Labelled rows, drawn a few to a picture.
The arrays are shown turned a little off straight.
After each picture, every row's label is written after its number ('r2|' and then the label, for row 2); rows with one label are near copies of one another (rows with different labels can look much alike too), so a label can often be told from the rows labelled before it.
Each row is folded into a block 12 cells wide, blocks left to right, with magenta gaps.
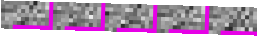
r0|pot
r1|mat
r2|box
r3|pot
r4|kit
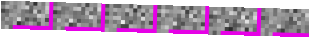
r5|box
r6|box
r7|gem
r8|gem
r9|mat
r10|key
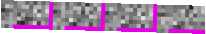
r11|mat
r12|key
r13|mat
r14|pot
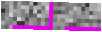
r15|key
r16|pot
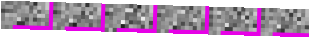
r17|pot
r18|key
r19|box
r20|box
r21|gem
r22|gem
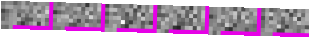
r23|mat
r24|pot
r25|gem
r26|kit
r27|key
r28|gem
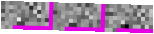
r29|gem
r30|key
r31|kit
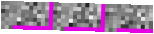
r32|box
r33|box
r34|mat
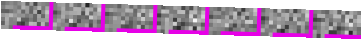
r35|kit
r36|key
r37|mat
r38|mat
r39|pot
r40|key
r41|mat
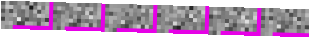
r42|gem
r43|mat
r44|kit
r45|key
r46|mat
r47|gem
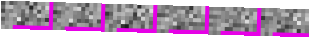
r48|gem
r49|box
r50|key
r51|pot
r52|mat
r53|mat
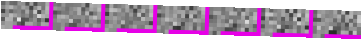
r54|gem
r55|pot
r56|gem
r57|key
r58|mat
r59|gem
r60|kit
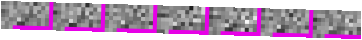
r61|key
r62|key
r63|gem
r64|pot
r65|mat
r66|gem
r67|mat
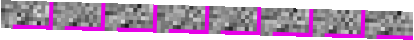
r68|mat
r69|kit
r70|pot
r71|key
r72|kit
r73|pot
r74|kit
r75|pot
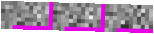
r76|mat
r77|mat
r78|kit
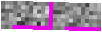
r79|mat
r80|pot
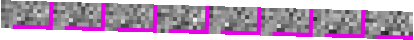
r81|mat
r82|gem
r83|kit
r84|mat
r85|gem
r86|gem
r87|key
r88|kit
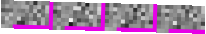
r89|kit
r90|box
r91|gem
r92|gem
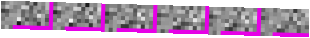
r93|box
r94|box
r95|mat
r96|mat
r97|mat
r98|key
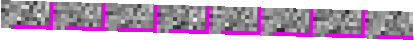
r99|box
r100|mat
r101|pot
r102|mat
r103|gem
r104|kit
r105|pot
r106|box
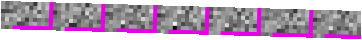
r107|pot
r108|key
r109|box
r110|box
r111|gem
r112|pot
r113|box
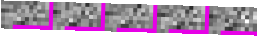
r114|pot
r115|key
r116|pot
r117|pot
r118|mat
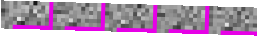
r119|key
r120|pot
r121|key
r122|kit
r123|gem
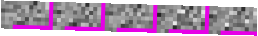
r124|pot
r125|kit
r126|pot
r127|box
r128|box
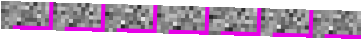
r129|box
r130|gem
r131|box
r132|key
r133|pot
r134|gem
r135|box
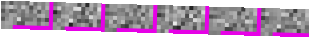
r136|gem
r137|box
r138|kit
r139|key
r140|pot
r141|box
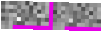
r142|gem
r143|gem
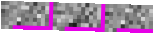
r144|box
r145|kit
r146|box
